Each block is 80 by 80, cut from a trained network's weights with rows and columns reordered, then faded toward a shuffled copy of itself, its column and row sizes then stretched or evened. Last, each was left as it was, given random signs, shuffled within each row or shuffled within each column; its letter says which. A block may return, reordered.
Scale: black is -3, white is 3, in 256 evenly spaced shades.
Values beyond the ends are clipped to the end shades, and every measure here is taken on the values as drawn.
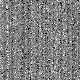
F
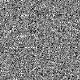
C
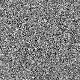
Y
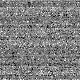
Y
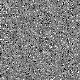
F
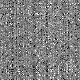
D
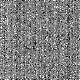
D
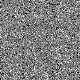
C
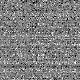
D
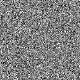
C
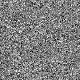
Y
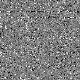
C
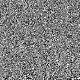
C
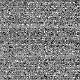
D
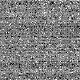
D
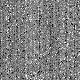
F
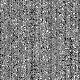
F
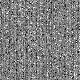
F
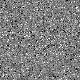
Y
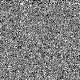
Y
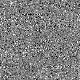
Y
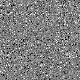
C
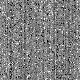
F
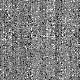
D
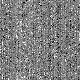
F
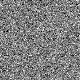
Y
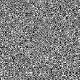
D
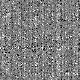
D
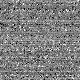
Y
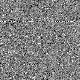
Y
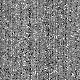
F
